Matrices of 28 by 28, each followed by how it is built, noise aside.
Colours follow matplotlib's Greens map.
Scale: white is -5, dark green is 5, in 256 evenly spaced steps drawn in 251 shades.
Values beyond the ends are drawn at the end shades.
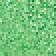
upper triangular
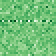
uneven rows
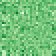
low rank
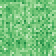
blocks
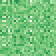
low rank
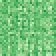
blocks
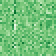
low rank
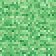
blocks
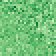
upper triangular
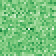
uneven rows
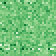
uneven rows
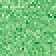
uneven rows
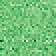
uneven rows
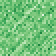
Hankel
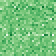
uneven rows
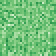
blocks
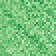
Toeplitz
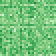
blocks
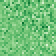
upper triangular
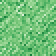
Hankel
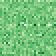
uneven rows
